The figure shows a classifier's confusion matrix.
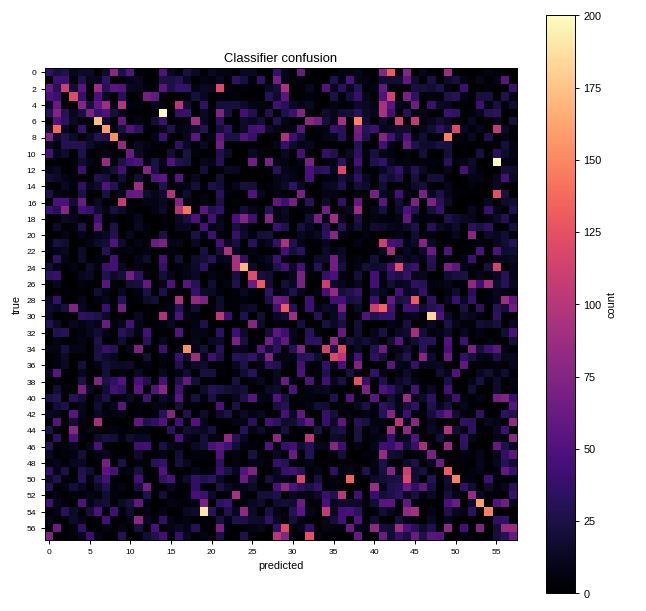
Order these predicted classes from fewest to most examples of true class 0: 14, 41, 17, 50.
50, 17, 14, 41
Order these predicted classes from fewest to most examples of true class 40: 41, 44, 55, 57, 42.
41, 42, 57, 55, 44
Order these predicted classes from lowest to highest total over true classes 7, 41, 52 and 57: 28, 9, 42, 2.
2, 42, 9, 28
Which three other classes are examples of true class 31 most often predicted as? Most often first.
25, 7, 10
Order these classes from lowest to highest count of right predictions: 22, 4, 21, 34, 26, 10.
21, 10, 4, 22, 34, 26
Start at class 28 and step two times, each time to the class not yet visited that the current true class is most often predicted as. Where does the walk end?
32
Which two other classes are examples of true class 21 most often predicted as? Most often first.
41, 29
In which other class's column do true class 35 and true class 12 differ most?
18
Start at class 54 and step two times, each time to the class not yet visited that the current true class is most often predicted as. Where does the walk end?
6
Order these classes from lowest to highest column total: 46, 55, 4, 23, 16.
46, 23, 4, 16, 55
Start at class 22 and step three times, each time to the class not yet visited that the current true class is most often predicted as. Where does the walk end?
55
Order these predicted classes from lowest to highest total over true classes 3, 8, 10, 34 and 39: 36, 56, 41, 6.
56, 6, 36, 41
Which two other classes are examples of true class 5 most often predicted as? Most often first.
14, 41
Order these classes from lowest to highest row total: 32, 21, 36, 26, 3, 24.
36, 32, 21, 3, 26, 24
